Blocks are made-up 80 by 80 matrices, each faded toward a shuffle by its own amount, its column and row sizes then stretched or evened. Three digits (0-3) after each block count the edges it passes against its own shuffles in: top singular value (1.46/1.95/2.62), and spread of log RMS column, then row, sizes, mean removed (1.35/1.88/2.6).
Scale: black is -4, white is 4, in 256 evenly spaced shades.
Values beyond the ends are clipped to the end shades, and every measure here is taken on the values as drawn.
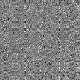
2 2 0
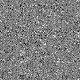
1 1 1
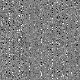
0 3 0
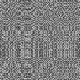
3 2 0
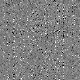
1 2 0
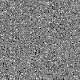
1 1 0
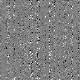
1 3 0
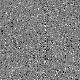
1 1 0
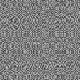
3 1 2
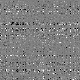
2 2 3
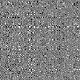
2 2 2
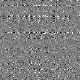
2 1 3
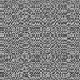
3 0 3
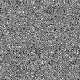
2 0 0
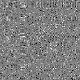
2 1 1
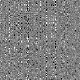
2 3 0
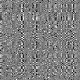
3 3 1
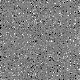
0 2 1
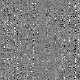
1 3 1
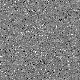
0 0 1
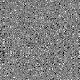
2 1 1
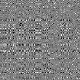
3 2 3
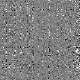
0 3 2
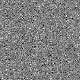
1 1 1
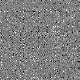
1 2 2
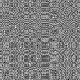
3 1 1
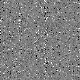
0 2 1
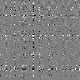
2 2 3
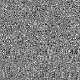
2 1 2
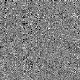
1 2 2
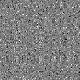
2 0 0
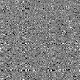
2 1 2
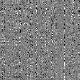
2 3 1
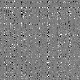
2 3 2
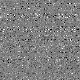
0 1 3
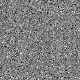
0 0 2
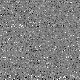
1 0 2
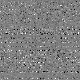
0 0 3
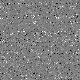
0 0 2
